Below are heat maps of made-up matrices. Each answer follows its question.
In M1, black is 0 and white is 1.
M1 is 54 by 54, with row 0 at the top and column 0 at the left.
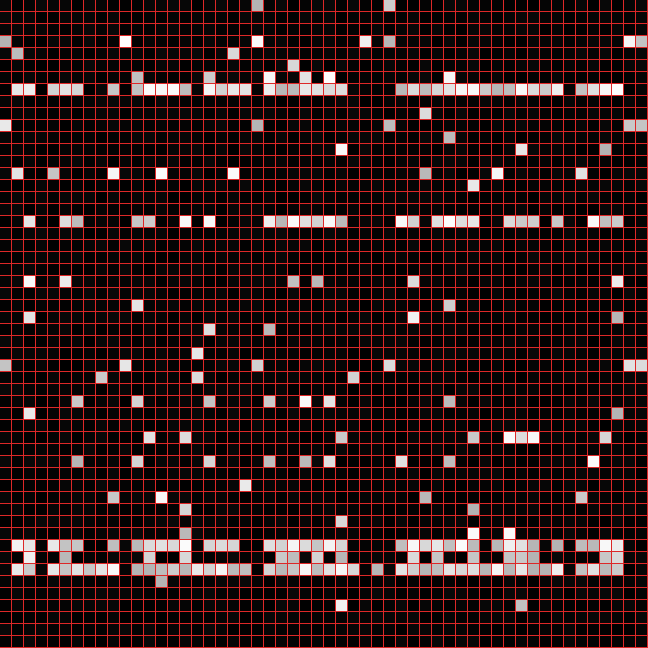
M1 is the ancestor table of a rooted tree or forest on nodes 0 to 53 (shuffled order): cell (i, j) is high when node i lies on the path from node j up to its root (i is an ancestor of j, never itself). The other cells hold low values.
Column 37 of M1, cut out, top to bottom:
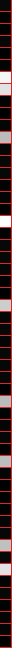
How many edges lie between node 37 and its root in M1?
9
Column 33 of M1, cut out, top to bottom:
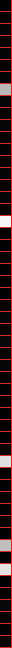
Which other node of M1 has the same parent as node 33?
49
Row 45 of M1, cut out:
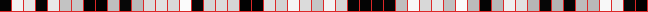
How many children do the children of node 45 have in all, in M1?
4
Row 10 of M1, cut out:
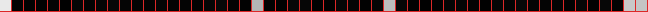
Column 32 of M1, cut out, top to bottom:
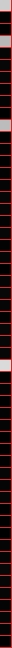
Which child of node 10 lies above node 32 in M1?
0
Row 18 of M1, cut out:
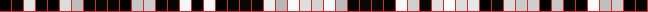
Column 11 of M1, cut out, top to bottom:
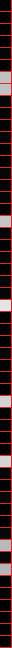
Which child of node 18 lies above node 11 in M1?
38
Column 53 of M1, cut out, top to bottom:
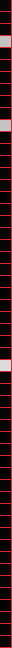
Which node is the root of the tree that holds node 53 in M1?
3
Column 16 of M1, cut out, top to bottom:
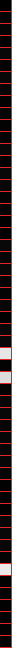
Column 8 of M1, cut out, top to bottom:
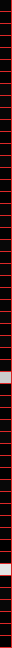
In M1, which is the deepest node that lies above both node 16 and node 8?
31
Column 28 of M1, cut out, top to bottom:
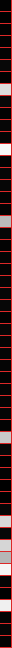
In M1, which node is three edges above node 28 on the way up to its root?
12
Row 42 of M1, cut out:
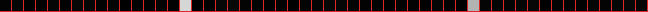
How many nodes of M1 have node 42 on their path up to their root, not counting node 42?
2
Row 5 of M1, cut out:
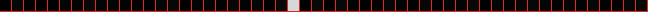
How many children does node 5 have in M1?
1
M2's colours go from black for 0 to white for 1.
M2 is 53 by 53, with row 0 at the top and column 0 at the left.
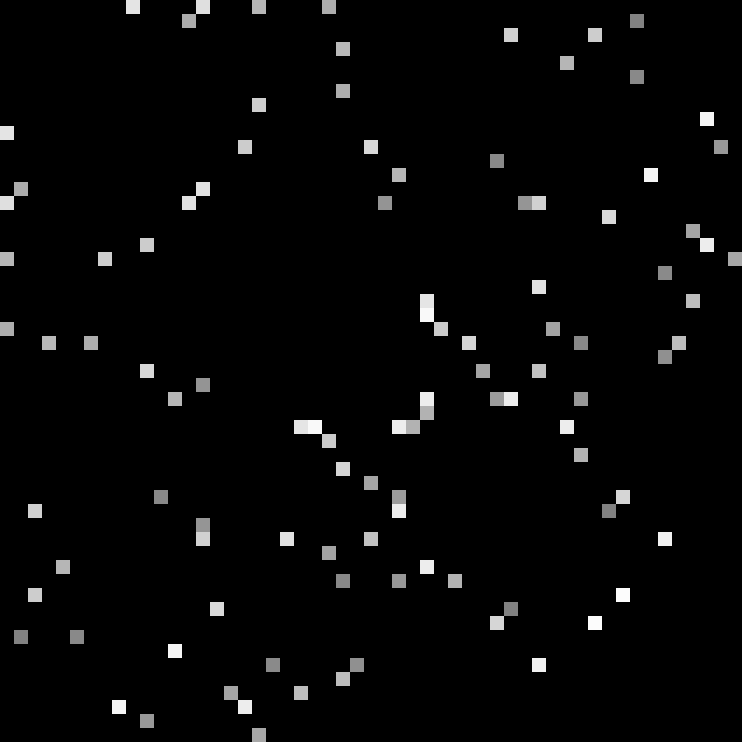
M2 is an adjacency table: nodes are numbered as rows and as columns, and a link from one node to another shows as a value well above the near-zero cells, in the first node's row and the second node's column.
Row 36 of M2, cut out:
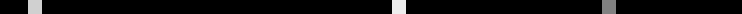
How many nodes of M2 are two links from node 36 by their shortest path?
6
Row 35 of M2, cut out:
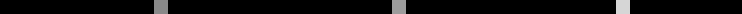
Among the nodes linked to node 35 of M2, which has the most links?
node 28
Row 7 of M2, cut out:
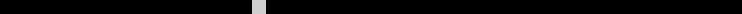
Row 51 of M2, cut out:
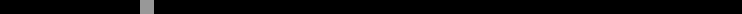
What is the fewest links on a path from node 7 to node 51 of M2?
7
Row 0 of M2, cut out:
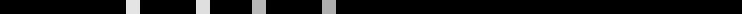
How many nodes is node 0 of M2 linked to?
4
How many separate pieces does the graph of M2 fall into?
2
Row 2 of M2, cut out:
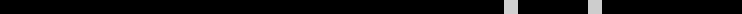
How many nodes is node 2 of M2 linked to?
2
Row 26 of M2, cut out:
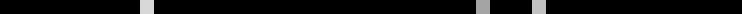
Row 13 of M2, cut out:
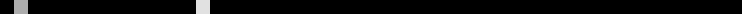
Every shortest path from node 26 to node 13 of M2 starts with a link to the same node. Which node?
node 38
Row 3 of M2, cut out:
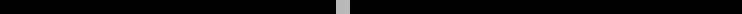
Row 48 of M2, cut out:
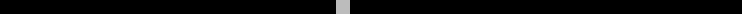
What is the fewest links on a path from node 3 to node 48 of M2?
2
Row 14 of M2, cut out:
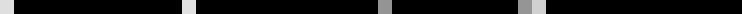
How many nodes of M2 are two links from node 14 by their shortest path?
7
